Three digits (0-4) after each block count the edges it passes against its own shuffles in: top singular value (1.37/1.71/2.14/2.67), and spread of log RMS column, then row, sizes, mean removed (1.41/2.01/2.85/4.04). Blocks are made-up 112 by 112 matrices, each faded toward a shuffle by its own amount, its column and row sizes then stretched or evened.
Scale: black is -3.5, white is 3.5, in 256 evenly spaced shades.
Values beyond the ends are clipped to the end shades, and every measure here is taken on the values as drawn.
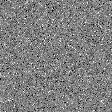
0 0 0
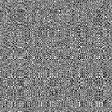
4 2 2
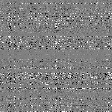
1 2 4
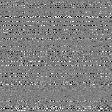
3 1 4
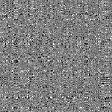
3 1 2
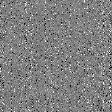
1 3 0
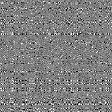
4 1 3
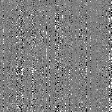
2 4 1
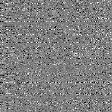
3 1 3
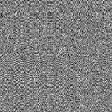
4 2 1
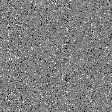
0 2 0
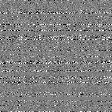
1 1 4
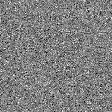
2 0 0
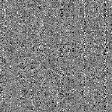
2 3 2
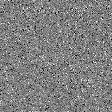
1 0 0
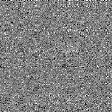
3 1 2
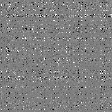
1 2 3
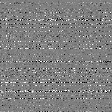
3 1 4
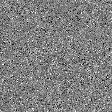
0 0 1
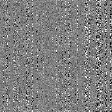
2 4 0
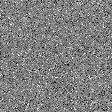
0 0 1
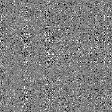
2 3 2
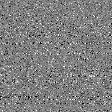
1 0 3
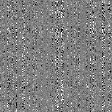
2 4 1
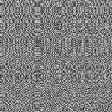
4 1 1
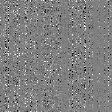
1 4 1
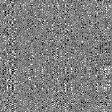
3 3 1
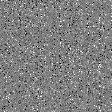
1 2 0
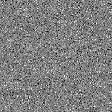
2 1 0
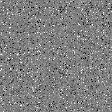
0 2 1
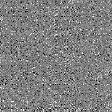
3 2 2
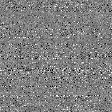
1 0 3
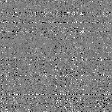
2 2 3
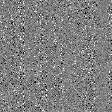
1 3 0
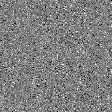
2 1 0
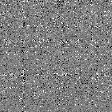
0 2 3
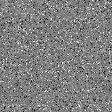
0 0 1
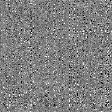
2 3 1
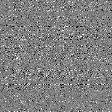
3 1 3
